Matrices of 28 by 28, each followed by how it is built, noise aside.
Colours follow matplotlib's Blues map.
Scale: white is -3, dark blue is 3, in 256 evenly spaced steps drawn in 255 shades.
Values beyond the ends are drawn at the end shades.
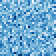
uneven columns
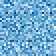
repeating columns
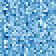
uneven columns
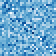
banded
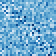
banded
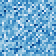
Hankel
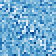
banded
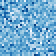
block diagonal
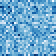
low rank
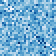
banded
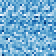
repeating columns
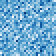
Hankel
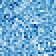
block diagonal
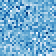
block diagonal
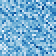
Toeplitz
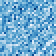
Hankel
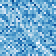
Toeplitz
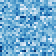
low rank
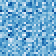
low rank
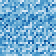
repeating columns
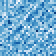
Hankel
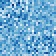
block diagonal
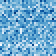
repeating columns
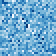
banded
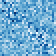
banded
